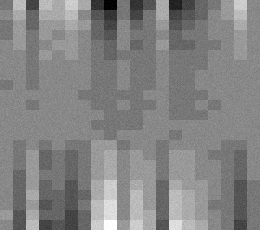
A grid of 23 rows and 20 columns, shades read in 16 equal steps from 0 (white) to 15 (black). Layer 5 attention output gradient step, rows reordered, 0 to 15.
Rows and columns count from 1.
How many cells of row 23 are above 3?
16
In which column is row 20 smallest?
9
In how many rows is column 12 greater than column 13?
10
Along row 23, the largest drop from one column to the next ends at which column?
14
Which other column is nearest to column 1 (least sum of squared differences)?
17
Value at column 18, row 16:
8
